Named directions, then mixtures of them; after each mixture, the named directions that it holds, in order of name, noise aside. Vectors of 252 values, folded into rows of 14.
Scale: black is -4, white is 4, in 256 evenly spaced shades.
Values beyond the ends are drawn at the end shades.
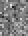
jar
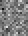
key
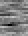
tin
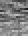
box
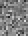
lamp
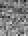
box, lamp.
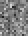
jar.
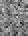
box, key.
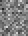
key.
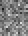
box, key.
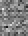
key, tin.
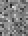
jar.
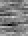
tin.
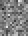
key, lamp.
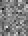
key.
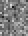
jar.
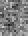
jar, tin.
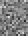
lamp.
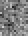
jar, tin.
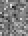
jar.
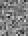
lamp.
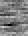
tin.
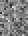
jar.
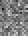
box, key.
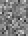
jar, lamp.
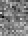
box, jar.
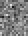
jar, lamp.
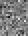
lamp.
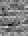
key, tin.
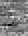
lamp, tin.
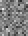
key.
